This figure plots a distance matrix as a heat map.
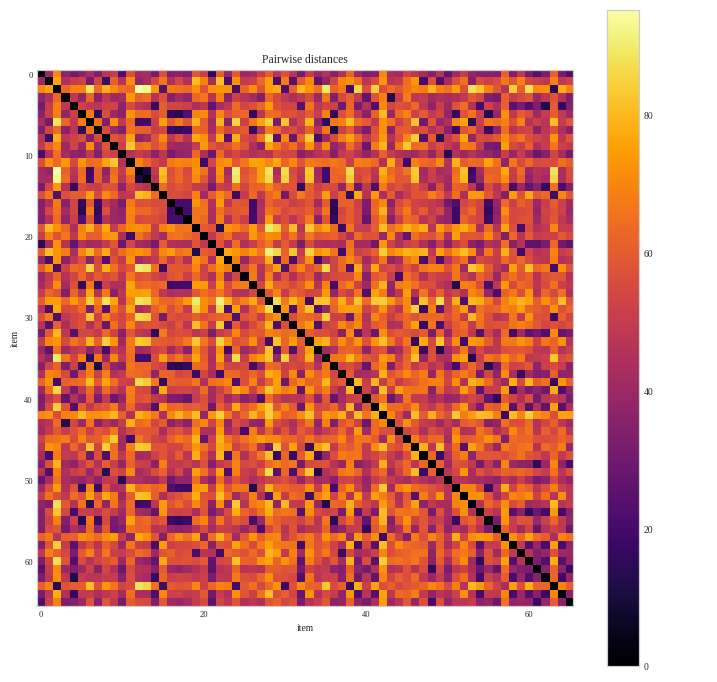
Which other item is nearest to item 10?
50
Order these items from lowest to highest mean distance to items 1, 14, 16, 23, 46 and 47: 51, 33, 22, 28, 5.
5, 51, 33, 28, 22
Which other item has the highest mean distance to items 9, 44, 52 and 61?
42
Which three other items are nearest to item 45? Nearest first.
11, 20, 57
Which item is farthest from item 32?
2
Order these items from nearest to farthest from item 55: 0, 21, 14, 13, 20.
0, 21, 14, 13, 20
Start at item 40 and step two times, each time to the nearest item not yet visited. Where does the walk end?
27
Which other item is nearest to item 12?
13
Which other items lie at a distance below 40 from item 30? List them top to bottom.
2, 15, 24, 38, 63
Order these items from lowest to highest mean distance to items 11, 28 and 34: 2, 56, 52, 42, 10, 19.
10, 52, 56, 42, 2, 19
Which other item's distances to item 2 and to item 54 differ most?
60
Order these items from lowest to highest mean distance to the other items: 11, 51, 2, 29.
51, 29, 11, 2
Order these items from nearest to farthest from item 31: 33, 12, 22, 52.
12, 52, 33, 22
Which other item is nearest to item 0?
21
